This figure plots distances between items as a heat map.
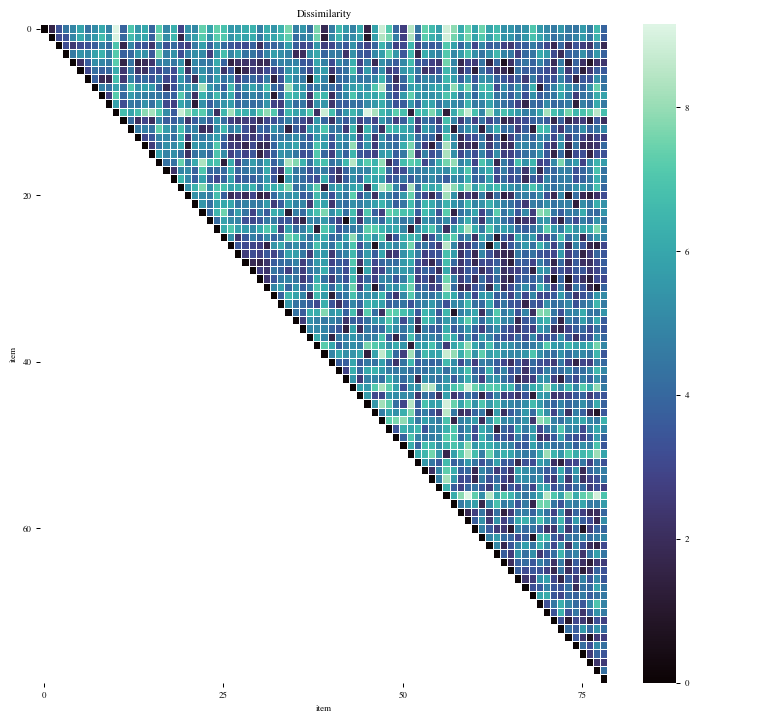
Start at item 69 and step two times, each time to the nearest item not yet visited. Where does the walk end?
17
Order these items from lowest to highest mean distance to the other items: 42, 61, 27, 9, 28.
28, 27, 42, 9, 61
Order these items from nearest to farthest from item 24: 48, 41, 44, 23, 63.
41, 23, 44, 63, 48
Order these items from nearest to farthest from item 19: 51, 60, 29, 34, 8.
60, 29, 8, 34, 51
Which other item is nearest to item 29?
44
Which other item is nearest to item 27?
5
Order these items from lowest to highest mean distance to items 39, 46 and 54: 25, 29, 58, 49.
58, 29, 49, 25
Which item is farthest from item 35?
16
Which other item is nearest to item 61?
68
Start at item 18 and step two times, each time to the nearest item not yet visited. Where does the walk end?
67
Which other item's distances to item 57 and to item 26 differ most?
62
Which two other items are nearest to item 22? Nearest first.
34, 57
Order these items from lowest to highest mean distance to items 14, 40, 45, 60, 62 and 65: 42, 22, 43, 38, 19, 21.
42, 21, 19, 22, 38, 43
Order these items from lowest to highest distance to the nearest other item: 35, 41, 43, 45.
45, 35, 41, 43
